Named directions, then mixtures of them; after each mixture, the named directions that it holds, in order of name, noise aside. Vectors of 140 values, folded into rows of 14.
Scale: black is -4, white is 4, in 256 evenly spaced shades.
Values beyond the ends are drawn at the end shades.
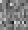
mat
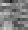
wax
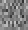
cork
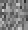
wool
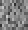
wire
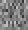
cork.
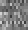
cork, mat, wax.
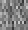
cork, mat, wire.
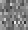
cork, mat.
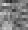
wax.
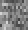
cork, wax, wire.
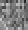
wax, wool.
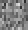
wool.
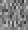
cork.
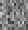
mat, wire.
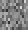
cork, wool.
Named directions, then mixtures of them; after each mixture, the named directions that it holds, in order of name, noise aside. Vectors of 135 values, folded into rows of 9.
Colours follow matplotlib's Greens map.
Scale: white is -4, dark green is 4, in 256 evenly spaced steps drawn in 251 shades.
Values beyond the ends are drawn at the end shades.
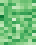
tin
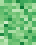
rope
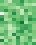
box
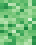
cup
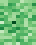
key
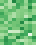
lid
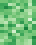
cup.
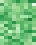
lid, rope, tin.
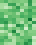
cup.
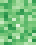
box, cup, tin.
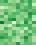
cup, key.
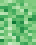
box, key.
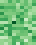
cup, key, rope.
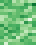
box, lid, tin.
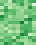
box, lid, tin.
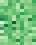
key, rope, tin.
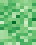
key.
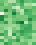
box, tin.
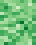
box, cup, tin.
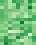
lid.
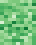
cup, key.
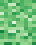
cup, key.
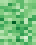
box, key.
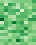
box, key, tin.
